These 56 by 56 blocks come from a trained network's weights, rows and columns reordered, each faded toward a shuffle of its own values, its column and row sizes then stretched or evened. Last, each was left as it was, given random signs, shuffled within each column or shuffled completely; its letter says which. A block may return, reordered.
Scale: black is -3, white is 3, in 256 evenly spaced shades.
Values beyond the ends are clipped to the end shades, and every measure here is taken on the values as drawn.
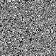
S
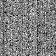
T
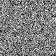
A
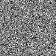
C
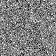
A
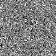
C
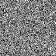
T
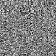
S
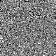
C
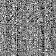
S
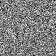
A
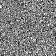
A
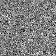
C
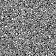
A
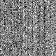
S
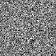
S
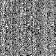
S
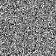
C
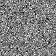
A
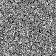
A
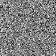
C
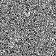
C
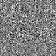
S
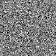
C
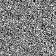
T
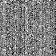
S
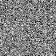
C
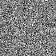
T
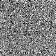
C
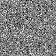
T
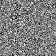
T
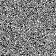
A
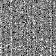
S
